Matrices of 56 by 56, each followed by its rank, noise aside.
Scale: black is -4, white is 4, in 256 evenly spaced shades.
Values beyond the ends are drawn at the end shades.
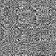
seven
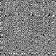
six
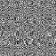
seven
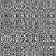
four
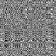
four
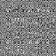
five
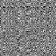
five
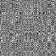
five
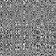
six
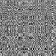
five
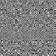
five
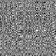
six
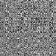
six
